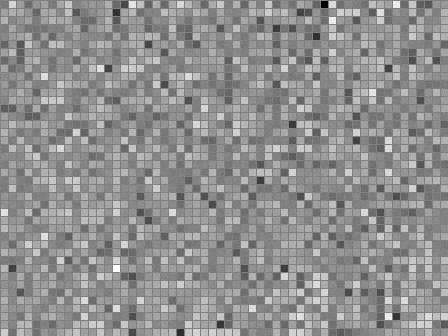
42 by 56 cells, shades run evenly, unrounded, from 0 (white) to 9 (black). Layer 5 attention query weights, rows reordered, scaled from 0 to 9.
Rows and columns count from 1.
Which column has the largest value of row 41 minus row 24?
28
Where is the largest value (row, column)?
1, 41
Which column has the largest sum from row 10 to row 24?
29
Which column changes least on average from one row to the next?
27
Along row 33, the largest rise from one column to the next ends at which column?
9
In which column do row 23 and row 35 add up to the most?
33
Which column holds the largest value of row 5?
40
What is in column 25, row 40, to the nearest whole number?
2
